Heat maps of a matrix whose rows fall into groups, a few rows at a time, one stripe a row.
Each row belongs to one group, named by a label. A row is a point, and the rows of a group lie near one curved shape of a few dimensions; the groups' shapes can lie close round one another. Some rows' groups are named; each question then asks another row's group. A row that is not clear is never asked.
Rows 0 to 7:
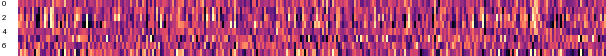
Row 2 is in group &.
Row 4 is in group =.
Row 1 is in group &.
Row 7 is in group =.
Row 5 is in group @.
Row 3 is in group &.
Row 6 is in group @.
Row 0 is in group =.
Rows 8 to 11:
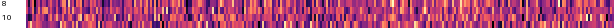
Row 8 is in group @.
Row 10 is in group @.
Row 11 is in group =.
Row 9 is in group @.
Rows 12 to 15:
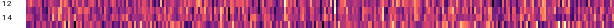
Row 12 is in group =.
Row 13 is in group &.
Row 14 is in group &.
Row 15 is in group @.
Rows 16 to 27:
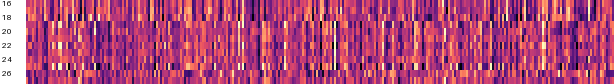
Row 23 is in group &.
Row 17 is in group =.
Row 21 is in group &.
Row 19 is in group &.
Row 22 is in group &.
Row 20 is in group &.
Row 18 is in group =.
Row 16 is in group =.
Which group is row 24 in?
=
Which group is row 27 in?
&
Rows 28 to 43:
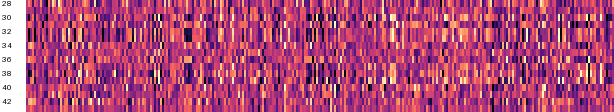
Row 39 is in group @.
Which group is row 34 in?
=
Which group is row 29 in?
&
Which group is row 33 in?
@
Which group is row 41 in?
&
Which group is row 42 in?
=
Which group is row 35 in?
@
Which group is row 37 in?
@
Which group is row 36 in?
=
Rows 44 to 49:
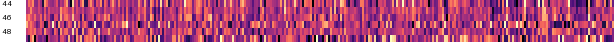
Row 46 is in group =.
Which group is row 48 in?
=
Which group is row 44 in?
=
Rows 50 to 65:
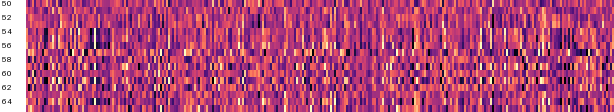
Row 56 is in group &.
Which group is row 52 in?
=
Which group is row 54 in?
&
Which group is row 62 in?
@
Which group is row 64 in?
&
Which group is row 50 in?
@
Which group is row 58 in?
@
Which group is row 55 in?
&
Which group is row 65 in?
=
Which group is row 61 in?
&
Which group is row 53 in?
=
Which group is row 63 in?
=
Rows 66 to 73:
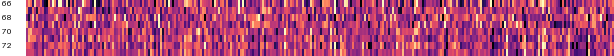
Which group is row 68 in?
@
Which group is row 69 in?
&
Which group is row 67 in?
&
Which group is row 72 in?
=
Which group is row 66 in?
&
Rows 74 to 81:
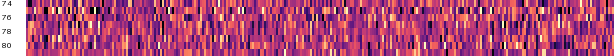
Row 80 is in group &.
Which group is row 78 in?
=
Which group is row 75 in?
&
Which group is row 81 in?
=
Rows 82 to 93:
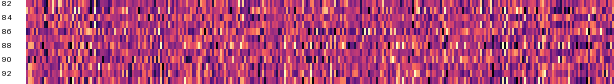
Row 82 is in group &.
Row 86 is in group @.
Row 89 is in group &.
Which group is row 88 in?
=
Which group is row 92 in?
=
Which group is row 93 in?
=
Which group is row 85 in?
&
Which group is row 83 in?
&
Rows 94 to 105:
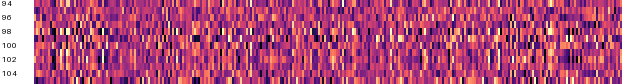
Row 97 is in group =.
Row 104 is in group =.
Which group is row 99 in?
@
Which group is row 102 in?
&
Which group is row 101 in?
&
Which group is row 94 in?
&
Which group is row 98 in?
&
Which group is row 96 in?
&
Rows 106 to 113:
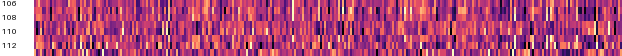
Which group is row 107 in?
=
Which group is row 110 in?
@
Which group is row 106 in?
=
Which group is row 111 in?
=
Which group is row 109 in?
@
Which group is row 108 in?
=
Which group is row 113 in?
&
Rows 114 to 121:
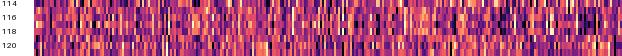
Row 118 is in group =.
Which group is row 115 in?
=
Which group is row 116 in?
=
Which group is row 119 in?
@
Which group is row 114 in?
@
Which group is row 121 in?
@
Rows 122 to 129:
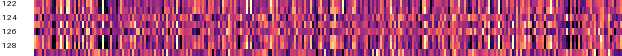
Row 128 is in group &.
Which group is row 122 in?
&
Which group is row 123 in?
&
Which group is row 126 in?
@
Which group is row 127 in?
&
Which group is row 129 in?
@
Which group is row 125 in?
&
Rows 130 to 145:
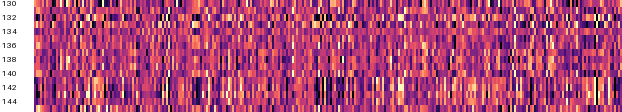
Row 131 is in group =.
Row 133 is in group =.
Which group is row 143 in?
@
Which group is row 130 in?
&
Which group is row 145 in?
=
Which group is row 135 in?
=
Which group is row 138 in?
&
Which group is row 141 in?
@
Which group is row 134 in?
@
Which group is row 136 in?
=
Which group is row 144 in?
@
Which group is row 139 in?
&
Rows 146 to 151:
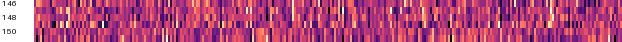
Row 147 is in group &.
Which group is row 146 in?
=
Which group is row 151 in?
@
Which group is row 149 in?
&
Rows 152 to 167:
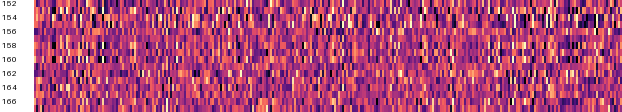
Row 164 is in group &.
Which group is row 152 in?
&
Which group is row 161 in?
@
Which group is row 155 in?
=
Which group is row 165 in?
=
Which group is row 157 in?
&
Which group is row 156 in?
@
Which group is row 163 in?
=
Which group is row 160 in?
&
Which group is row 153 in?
&
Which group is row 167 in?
@
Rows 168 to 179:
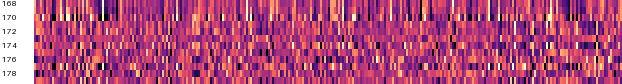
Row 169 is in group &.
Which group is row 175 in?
=
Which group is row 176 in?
@
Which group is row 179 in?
=
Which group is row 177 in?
&
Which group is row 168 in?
&
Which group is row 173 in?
@
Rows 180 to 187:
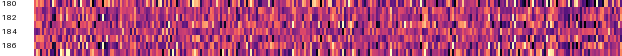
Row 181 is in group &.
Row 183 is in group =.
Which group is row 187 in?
&
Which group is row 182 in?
&
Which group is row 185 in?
=
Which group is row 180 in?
=
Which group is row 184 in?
@
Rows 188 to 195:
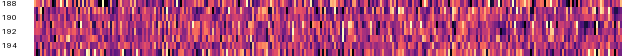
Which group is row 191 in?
=
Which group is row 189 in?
@
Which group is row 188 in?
&
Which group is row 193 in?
&
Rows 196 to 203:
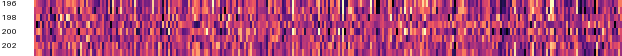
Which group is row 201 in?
&
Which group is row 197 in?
=
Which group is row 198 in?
&
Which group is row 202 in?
=
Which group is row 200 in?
=
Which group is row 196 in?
=
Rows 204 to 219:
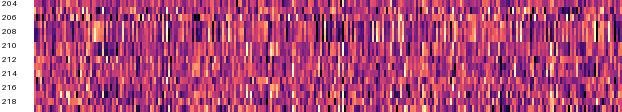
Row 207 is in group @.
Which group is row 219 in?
=
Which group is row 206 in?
@
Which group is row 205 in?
&
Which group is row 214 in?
=
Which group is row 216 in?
&
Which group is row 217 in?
&
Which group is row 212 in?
=
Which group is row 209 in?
@
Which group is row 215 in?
@
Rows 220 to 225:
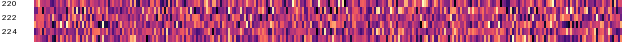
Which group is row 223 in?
&
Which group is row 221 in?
@
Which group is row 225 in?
&
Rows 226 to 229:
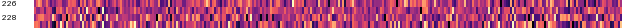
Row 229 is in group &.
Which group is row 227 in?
&
